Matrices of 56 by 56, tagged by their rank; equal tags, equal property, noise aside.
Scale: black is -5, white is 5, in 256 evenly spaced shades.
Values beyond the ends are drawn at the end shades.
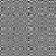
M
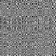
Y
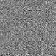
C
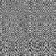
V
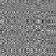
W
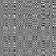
M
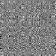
C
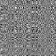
Y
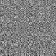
C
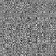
C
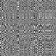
Y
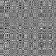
W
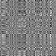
W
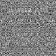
C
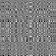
W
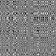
W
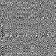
V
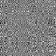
V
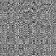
C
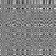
M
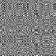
Y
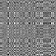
M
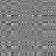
M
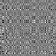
W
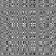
W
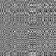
Y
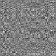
C
